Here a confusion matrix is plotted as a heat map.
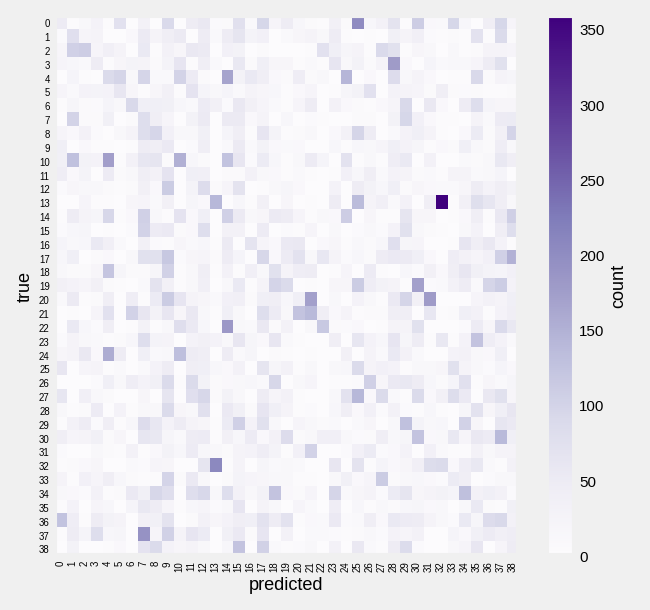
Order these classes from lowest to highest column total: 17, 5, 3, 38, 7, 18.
5, 3, 18, 38, 17, 7
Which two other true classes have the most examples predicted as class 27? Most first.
33, 2
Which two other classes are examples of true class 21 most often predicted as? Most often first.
20, 6
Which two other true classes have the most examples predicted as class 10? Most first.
24, 4
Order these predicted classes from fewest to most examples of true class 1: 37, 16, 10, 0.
0, 16, 10, 37
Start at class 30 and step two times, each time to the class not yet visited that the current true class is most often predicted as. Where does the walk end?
7
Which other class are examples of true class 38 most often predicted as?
15
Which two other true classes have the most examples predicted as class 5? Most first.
4, 0
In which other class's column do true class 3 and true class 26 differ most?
28
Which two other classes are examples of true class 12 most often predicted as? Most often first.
9, 15
